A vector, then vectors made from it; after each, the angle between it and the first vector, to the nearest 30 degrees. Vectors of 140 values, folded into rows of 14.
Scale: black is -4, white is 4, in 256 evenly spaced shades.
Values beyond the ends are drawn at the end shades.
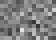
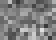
60 degrees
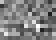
120 degrees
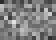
60 degrees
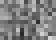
120 degrees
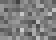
30 degrees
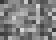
60 degrees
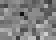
120 degrees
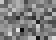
150 degrees
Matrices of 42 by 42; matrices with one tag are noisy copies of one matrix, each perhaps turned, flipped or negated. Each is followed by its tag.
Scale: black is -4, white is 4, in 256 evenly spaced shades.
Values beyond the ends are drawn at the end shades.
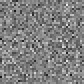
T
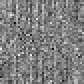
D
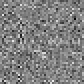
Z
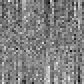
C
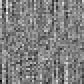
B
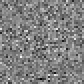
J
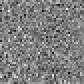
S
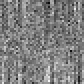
C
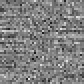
D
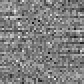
D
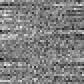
C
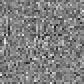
J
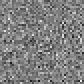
Z
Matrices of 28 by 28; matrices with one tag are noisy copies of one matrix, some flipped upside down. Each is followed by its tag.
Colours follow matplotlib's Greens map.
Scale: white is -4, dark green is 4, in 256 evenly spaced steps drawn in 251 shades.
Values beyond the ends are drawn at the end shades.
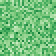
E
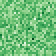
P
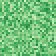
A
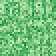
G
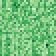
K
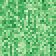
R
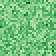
P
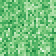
R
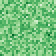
P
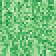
K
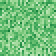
E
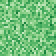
P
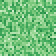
P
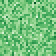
P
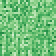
K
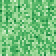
K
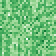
K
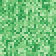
R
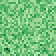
A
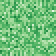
E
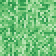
R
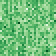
R
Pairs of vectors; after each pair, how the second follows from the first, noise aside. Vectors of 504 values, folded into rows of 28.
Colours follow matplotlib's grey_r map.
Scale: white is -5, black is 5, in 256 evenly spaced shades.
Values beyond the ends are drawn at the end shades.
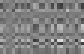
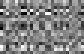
reversed, negated, scaled up.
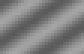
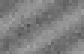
reversed, negated, shrunk.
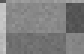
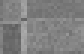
wrapped around, shrunk.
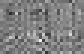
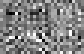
scaled up.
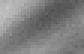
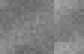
wrapped around, shrunk.
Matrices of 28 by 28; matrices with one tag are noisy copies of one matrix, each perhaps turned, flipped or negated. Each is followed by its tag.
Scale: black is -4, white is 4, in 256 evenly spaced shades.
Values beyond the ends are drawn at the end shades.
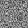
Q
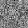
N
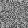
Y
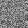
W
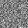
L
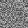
W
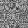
N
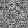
N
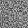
Q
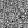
N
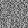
L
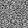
Q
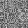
N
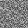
L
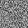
Q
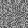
W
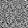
Q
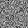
Q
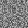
W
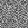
Q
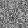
N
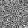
Y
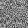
Y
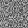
Q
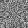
Y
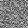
L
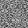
Q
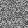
W
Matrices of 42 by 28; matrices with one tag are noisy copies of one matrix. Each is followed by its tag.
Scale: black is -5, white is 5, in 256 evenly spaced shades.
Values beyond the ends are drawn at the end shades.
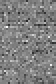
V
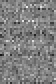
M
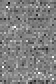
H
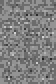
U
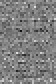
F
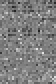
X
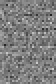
U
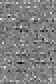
F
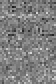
X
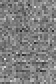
F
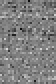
X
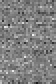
V
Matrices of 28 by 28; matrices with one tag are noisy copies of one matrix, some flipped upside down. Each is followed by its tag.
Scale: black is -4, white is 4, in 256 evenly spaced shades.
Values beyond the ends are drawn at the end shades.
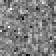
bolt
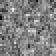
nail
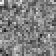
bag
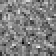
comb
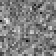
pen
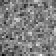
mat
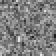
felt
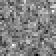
nail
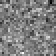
comb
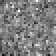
mat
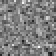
comb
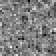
bolt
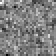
bag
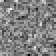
bolt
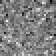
comb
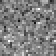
comb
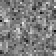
pen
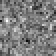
pen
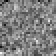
bag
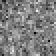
mat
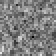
felt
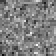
mat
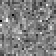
pen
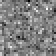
bolt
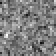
pen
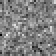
pen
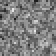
nail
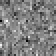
pen
